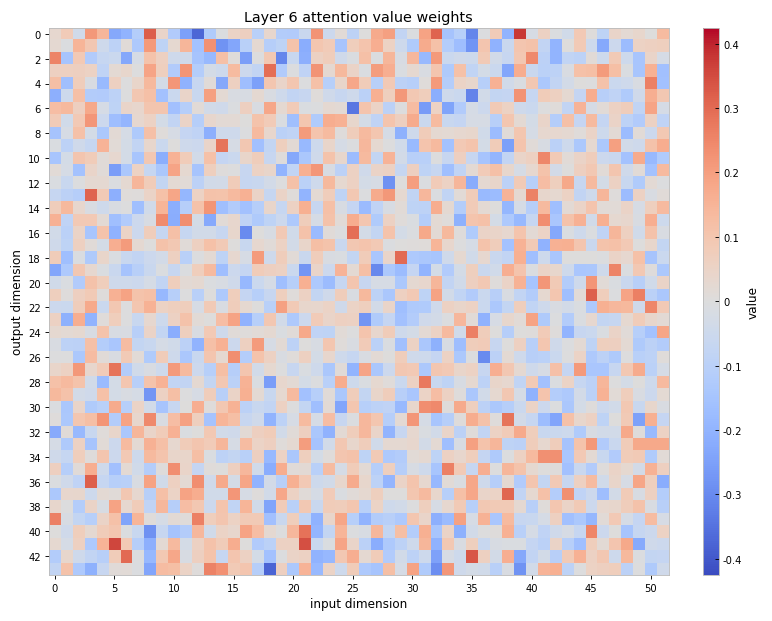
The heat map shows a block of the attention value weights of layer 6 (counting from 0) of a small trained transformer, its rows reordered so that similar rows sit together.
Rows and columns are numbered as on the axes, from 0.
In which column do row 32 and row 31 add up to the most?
38
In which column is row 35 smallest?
18
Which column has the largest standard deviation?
32
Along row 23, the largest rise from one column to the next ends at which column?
2
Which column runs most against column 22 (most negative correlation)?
12
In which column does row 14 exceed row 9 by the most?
21
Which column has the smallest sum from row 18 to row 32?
43
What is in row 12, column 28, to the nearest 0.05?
-0.3
